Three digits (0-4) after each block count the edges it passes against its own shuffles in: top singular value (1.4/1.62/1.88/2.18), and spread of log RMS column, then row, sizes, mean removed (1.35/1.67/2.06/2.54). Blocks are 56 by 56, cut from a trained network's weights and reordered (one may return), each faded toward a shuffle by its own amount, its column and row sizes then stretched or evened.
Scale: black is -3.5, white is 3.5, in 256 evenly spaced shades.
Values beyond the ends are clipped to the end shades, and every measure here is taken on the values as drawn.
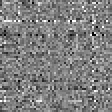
3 3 3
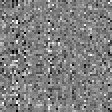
2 4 1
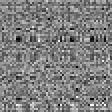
4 2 2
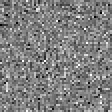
1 0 0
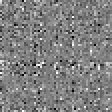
0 4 3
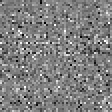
1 1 2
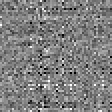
3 3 1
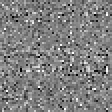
1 2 2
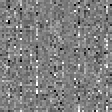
0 4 0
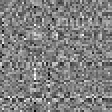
4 1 2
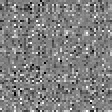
3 3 1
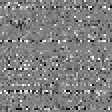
3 1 4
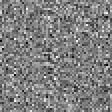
3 2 0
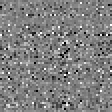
0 1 3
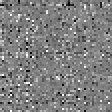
2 3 1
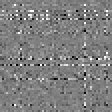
3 1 4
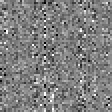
1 4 0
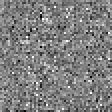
0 1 0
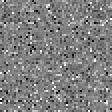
1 1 0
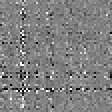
3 4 3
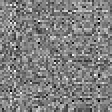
3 2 0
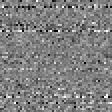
1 0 4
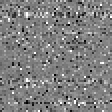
2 1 1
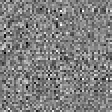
4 2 2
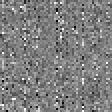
0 4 0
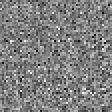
0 1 1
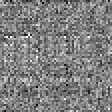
3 2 1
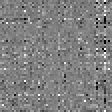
2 3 3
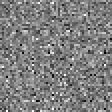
2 1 2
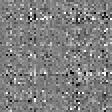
0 4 4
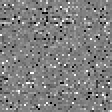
0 1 1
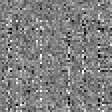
1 4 2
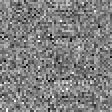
2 1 0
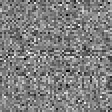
3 0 1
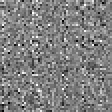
2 4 1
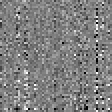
2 4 1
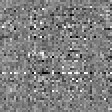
2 3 3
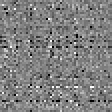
3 3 3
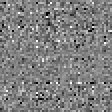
0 3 3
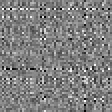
4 3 3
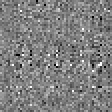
1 2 3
